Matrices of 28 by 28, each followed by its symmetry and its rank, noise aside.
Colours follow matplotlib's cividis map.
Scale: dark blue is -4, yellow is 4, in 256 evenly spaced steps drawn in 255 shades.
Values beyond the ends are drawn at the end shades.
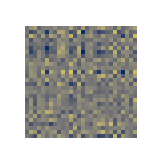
no symmetry, rank four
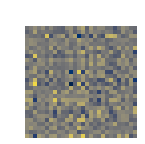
no symmetry, rank four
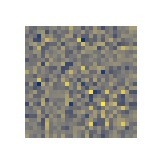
symmetric, rank six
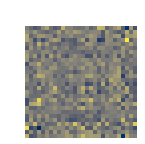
antisymmetric, rank six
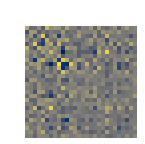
symmetric, rank four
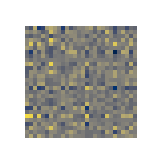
no symmetry, rank four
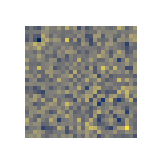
symmetric, rank six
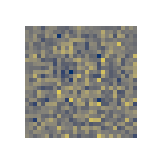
no symmetry, rank six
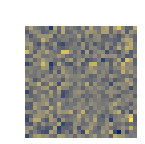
antisymmetric, rank six
